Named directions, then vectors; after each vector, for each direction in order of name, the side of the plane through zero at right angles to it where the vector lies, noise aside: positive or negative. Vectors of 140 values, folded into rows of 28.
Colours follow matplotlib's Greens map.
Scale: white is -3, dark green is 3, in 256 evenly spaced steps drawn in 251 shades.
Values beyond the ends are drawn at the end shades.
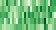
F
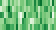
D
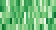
negative, negative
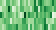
positive, positive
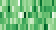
positive, positive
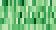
negative, positive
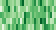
positive, positive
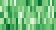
positive, negative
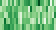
positive, negative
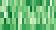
positive, negative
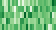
positive, positive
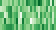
positive, negative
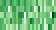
negative, negative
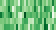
positive, positive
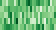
positive, negative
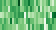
negative, negative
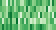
positive, negative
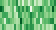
negative, positive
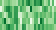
positive, negative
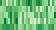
positive, negative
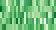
negative, negative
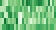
positive, negative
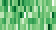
negative, negative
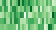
negative, negative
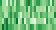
positive, negative
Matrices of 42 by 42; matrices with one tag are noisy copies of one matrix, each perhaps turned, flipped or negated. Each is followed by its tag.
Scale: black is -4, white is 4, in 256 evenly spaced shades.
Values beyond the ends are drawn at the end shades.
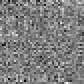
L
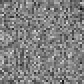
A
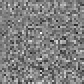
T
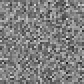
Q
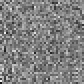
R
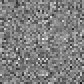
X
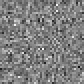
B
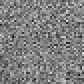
Q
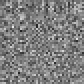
B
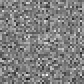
X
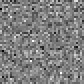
R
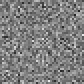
X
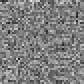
A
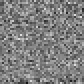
A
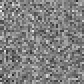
R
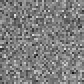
Q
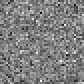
A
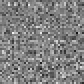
T
